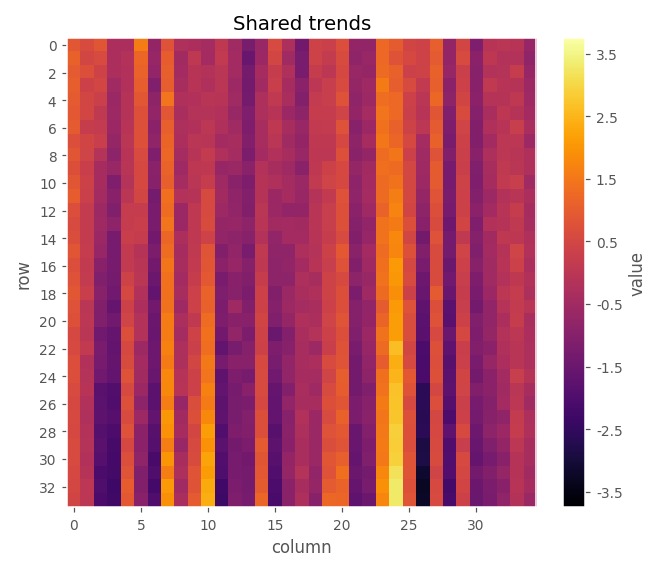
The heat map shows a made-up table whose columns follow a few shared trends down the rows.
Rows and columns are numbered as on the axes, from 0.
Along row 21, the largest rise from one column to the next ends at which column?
7
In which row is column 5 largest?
0
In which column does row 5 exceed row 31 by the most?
26
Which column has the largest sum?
24
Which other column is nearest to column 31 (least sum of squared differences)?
16
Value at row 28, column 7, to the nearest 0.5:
2
